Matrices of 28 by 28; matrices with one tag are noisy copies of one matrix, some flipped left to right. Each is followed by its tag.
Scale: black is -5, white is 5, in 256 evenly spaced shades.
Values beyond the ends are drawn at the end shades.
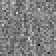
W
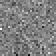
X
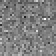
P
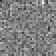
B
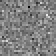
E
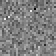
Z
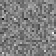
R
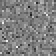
E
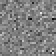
R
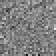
X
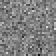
X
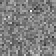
Z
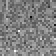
P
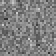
W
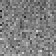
P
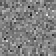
E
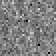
W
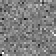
R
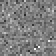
E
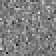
W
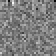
B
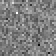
W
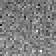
P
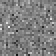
X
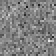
E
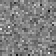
X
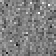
W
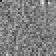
B
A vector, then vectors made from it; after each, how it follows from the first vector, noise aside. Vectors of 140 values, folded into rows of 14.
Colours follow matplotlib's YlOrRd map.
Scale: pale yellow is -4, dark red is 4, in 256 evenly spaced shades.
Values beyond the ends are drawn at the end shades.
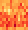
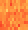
wrapped around, negated, shrunk.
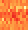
wrapped around, negated, partly zeroed.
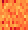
wrapped around, partly zeroed.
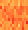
wrapped around, negated, shrunk.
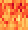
reversed.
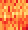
wrapped around, negated.
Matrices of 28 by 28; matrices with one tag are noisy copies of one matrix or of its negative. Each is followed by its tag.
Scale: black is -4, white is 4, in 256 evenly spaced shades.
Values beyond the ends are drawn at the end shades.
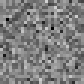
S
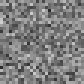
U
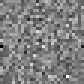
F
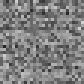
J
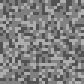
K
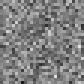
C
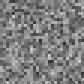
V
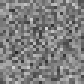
C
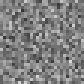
S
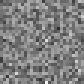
S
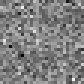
U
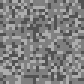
C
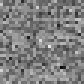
J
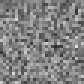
K
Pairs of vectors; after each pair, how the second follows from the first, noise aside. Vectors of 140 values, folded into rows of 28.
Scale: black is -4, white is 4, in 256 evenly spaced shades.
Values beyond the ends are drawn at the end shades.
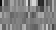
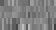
reversed, shrunk.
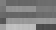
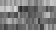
wrapped around.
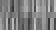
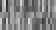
reversed.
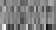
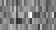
wrapped around.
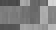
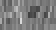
wrapped around, partly zeroed.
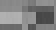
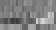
negated, partly zeroed.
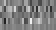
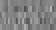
reversed, negated, shrunk.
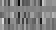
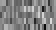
shuffled.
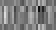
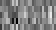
reversed.
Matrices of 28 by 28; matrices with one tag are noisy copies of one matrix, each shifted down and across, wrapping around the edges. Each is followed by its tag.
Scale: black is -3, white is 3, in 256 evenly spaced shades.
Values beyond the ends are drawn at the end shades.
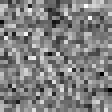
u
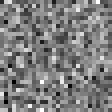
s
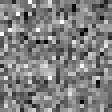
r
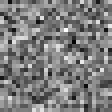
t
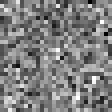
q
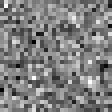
r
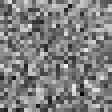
s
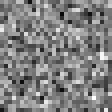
r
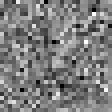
q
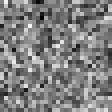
u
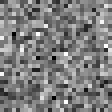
q
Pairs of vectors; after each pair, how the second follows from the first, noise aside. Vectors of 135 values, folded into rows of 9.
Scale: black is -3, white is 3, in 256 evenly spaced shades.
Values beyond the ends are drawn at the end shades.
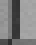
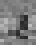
wrapped around, partly zeroed.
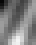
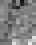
reversed, negated, partly zeroed.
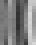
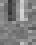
wrapped around, partly zeroed.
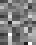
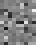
reversed, negated, partly zeroed.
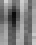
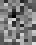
sign-scrambled.
